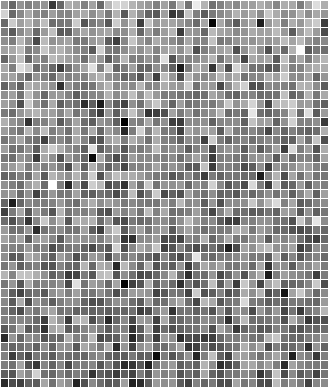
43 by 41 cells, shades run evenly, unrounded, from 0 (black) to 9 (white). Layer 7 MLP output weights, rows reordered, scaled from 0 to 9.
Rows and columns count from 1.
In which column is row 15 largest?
18
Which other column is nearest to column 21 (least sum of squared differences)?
30
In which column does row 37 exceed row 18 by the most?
12
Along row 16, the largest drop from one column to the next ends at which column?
41
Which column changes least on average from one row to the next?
21
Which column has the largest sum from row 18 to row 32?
35
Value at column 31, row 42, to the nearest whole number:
5
